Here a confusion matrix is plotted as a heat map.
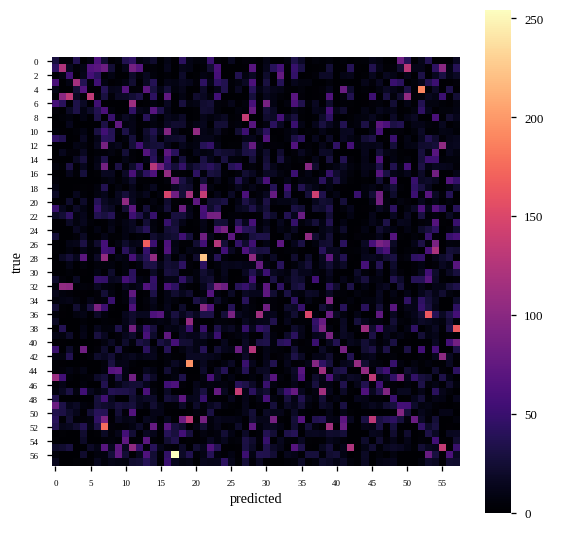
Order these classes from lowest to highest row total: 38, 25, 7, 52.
7, 25, 52, 38
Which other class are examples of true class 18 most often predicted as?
21
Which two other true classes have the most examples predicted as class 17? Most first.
56, 19
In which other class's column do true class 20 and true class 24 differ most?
10
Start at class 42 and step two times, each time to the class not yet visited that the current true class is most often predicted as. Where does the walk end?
11
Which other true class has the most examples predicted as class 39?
52
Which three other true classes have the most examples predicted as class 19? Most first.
43, 51, 37
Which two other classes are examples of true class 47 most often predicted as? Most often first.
26, 38
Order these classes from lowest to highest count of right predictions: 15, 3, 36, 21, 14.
14, 21, 15, 3, 36
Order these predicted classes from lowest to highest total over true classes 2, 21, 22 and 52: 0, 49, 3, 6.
49, 3, 0, 6
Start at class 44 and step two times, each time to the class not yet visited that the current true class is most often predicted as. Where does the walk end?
57
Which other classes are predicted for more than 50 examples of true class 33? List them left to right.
11, 22, 30
